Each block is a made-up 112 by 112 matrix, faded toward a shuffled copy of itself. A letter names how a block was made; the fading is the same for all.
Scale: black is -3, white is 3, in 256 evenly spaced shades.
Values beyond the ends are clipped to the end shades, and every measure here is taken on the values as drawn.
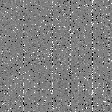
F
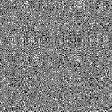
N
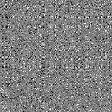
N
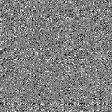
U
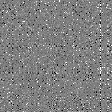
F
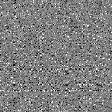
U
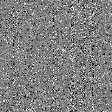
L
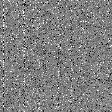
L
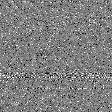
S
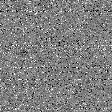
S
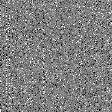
L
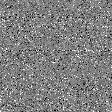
S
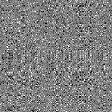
N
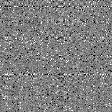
U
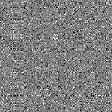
N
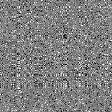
N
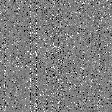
L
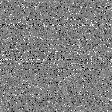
S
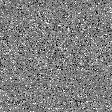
S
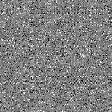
U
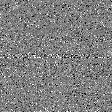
S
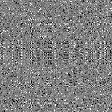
N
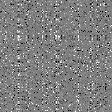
F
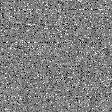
S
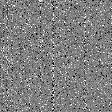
L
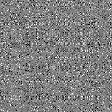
N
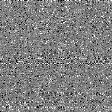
U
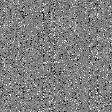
L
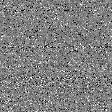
S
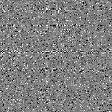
U
